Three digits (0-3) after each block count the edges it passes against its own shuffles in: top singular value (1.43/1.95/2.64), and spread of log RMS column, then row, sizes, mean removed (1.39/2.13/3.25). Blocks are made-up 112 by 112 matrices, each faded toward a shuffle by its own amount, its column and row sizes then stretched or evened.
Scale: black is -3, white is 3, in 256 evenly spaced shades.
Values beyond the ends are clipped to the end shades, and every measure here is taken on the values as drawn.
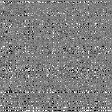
2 2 3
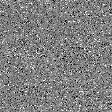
0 1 1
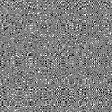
3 1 2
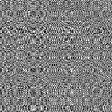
3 1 2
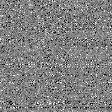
2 1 2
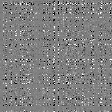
2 3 3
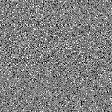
2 0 1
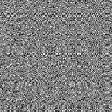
3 0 2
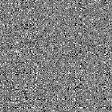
2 2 2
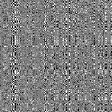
3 3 2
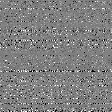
2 1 3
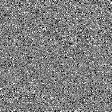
1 0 2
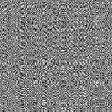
3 2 1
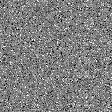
1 0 0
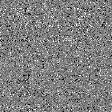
0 1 2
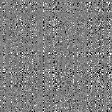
2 3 2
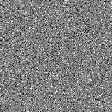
2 0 0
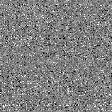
1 0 2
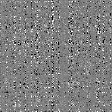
0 3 2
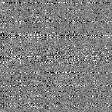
2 2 3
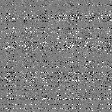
0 2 3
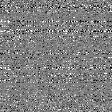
2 1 3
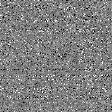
0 1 2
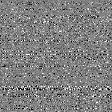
2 0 3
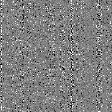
2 3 1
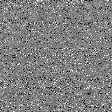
1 0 2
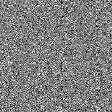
1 2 1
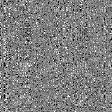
2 2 0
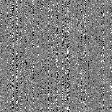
2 3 0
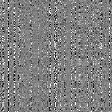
3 3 0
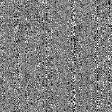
1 3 0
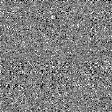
1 1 2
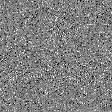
0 0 1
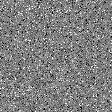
1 1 0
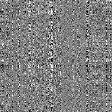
2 3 1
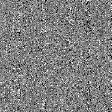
1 2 0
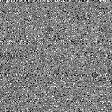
2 0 2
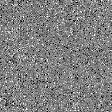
2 1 1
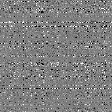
1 2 3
